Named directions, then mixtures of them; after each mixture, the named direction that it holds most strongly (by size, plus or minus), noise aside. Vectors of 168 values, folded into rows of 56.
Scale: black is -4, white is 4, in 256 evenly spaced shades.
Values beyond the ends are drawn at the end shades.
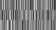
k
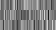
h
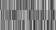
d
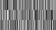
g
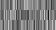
h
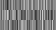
g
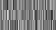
g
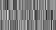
g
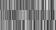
d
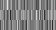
h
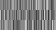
d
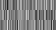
g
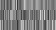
h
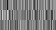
g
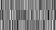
h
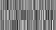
g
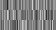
g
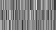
k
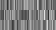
h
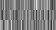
k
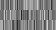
h
